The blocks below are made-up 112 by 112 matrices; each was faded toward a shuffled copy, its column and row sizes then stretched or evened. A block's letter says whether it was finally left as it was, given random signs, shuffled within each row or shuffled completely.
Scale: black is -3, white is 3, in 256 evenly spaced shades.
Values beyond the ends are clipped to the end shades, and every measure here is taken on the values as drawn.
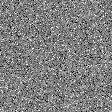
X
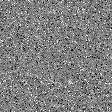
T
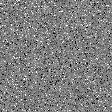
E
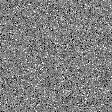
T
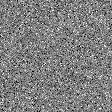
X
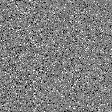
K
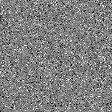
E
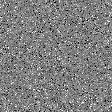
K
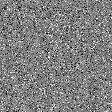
T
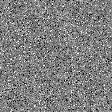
E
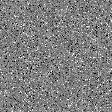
E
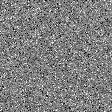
X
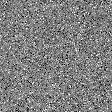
X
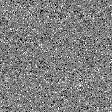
K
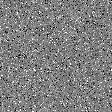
E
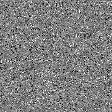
E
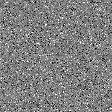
T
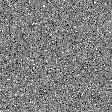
X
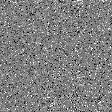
E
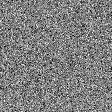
X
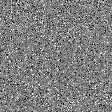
E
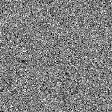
K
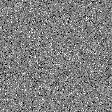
E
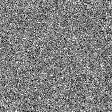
T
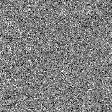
K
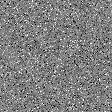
X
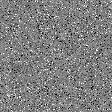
E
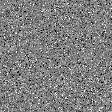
E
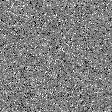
T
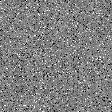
K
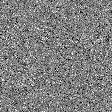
T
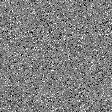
E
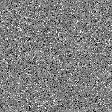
K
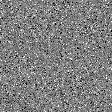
T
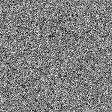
X
